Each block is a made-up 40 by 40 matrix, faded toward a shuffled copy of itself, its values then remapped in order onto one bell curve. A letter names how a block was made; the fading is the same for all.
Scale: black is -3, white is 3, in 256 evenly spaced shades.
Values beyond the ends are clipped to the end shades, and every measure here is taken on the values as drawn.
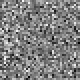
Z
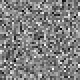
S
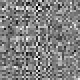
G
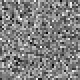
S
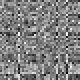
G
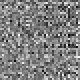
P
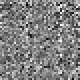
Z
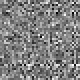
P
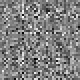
P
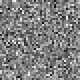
S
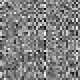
G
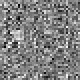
P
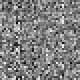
Z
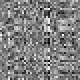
G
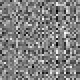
G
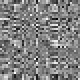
G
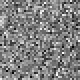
S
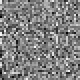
Z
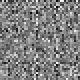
P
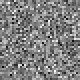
S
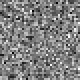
S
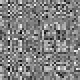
G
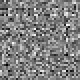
P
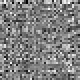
P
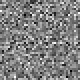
Z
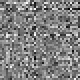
P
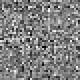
Z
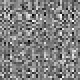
G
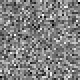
S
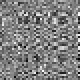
G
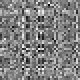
G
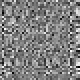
G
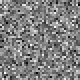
S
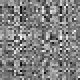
G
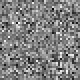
Z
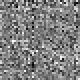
Z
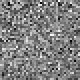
Z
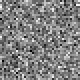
S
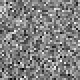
S
